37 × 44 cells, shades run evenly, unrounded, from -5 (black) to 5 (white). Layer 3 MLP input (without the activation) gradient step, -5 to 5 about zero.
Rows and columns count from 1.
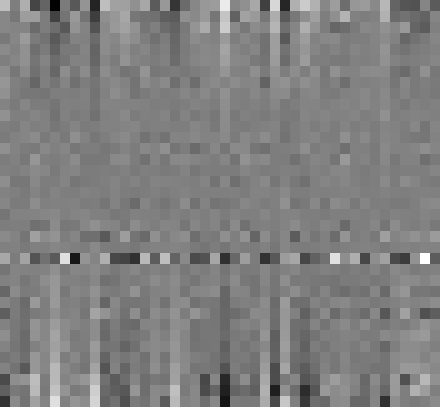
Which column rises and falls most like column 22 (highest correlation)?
30
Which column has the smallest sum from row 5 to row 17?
10
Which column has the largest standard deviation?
23
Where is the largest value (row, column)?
24, 43
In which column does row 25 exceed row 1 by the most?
6
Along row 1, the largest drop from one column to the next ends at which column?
29
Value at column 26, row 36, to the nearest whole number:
-1
